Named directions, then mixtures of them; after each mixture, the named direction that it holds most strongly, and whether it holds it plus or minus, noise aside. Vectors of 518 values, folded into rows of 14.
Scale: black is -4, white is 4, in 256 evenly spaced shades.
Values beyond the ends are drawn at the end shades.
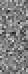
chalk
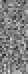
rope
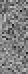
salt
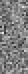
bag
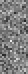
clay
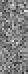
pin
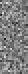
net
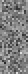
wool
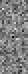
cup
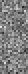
wool, minus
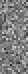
salt, minus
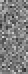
salt, minus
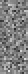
rope, plus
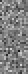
net, plus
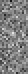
wool, minus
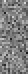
rope, minus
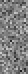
clay, minus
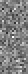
cup, minus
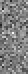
salt, minus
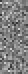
net, plus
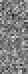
cup, minus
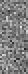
clay, minus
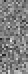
rope, plus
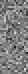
salt, plus
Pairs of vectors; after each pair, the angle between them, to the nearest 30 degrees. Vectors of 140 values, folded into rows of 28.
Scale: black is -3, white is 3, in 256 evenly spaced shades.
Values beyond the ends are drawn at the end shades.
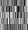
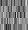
60 degrees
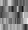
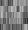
150 degrees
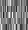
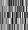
120 degrees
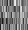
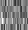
150 degrees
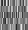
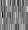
60 degrees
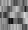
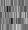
60 degrees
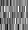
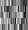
150 degrees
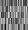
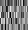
30 degrees
